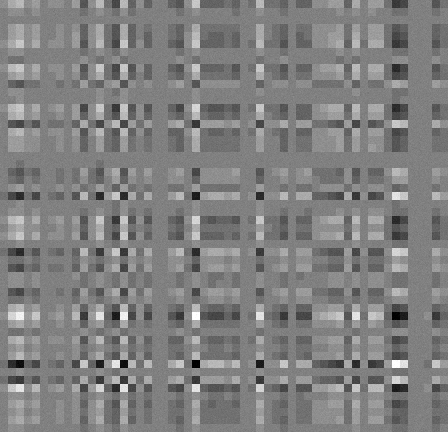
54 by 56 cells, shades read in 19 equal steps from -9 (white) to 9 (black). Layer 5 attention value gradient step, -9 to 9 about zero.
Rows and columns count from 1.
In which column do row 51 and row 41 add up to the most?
50
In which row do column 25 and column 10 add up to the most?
46
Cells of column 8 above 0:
10
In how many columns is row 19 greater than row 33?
21
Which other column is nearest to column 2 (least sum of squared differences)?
45
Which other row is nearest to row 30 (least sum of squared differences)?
6
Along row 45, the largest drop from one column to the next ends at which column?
16
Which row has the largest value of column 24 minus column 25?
40
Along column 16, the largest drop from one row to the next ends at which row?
49
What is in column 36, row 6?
3
